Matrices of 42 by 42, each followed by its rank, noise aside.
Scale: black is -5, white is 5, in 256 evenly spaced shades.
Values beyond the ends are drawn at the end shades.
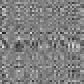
two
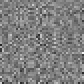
five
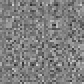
four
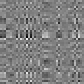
two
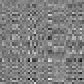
two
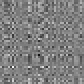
two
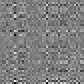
two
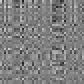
three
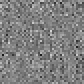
five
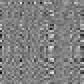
two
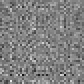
five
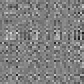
three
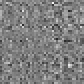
five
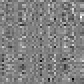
four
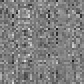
four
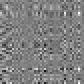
three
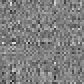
five
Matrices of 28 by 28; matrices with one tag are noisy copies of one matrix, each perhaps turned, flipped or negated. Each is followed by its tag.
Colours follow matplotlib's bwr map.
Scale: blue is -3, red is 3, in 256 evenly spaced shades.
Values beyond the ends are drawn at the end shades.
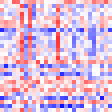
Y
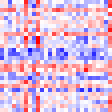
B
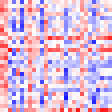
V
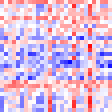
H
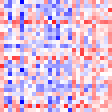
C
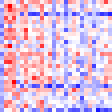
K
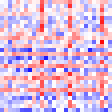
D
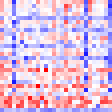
K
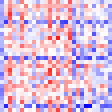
C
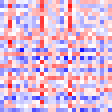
D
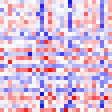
D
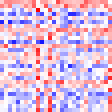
V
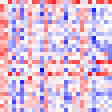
V
